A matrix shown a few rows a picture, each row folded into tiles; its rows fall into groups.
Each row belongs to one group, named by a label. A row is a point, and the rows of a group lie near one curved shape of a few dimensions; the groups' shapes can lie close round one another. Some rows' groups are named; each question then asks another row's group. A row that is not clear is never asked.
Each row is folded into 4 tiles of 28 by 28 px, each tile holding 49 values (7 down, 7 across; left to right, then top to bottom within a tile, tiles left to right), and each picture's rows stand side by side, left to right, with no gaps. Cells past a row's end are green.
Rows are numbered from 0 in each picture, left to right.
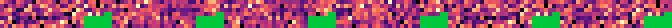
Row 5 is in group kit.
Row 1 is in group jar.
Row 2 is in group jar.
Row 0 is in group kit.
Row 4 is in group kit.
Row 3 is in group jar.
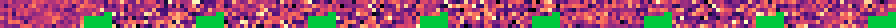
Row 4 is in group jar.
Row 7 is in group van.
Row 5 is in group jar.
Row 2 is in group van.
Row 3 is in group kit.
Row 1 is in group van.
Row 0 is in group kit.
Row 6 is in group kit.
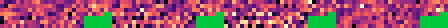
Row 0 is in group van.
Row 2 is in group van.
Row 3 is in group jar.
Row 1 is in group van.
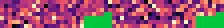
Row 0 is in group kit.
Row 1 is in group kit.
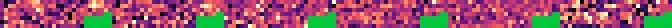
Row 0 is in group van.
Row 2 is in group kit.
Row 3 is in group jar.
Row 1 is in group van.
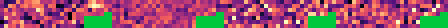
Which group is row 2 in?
kit
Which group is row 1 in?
kit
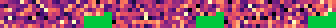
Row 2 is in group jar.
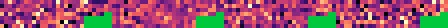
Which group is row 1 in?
kit
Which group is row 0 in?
van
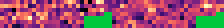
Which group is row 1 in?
van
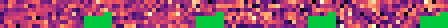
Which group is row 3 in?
van
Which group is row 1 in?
van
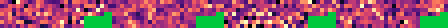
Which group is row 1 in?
van
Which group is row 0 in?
kit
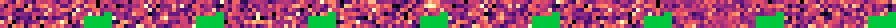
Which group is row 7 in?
kit
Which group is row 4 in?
kit
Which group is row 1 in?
kit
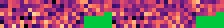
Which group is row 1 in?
van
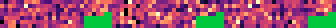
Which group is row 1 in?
kit
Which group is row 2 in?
jar
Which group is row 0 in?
jar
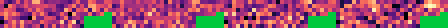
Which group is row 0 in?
van
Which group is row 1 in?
van
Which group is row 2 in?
van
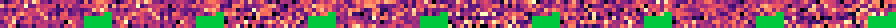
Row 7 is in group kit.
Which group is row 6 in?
van
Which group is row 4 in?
van
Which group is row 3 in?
van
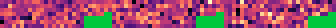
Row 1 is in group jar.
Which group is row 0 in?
van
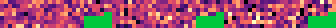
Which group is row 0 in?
van
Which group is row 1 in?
kit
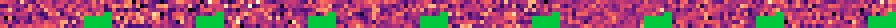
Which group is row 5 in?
kit
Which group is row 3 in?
van
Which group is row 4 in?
van
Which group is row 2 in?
jar
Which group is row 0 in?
kit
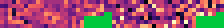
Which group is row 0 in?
kit
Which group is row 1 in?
kit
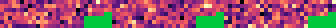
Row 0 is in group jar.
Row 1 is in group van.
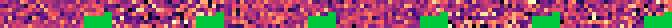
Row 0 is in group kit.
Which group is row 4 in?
van
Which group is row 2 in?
kit
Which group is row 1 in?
kit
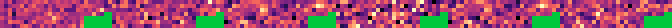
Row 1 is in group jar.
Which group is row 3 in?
van
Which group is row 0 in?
kit
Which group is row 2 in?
van
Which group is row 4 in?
van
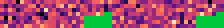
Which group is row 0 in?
kit
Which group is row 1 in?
kit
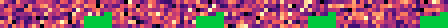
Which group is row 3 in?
jar
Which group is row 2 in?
van
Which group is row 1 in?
kit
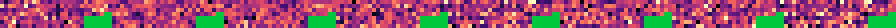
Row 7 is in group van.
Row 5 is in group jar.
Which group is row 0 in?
jar
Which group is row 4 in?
van
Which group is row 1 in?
van
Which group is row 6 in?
kit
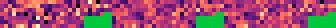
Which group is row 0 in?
van
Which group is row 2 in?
van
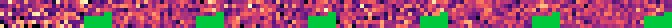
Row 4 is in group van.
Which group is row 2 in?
jar
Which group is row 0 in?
van
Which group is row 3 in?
jar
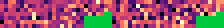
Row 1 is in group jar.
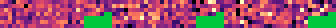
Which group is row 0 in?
kit
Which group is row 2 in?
kit
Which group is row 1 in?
jar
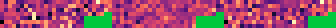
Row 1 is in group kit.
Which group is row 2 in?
jar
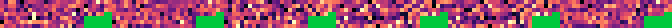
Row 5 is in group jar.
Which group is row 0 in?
jar
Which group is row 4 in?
kit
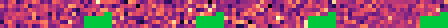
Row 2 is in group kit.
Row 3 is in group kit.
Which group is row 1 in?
kit
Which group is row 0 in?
jar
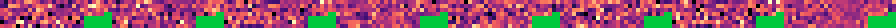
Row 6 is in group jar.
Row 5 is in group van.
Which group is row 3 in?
van
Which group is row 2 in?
jar
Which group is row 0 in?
van
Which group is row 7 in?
kit
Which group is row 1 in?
jar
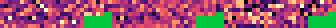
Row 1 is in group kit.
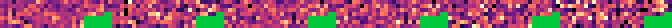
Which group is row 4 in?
kit
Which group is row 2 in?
kit
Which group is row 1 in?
kit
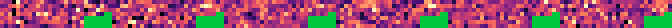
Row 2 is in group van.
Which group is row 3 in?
van
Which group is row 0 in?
kit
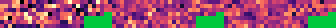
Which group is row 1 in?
van
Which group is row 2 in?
van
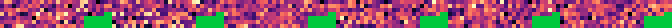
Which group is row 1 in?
van
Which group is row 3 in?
jar
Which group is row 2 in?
van
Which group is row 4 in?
jar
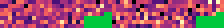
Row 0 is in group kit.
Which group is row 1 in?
jar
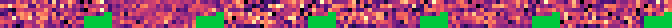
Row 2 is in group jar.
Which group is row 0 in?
jar
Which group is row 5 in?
jar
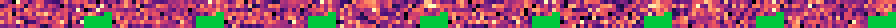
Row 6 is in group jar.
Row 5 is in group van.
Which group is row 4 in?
jar
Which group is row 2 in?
jar
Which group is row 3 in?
van
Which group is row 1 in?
jar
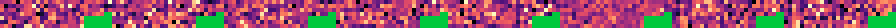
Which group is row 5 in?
kit
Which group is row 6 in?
jar
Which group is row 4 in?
kit
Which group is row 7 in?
jar
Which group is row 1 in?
van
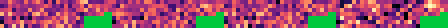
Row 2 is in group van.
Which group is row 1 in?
van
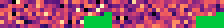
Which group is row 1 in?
kit
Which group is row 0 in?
kit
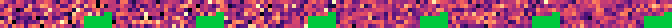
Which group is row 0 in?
kit
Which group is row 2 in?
kit
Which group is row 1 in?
jar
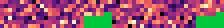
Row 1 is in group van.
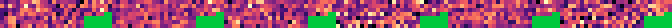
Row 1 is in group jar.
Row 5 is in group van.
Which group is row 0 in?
jar
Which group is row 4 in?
jar
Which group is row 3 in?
van
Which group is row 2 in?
jar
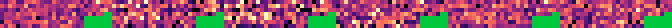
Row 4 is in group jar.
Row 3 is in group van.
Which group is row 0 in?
jar
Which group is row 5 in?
kit
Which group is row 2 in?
jar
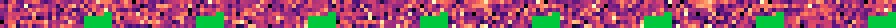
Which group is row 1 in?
jar
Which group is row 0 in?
jar
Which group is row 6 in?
van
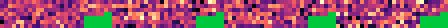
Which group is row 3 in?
van
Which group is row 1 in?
jar
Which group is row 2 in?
jar
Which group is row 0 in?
van
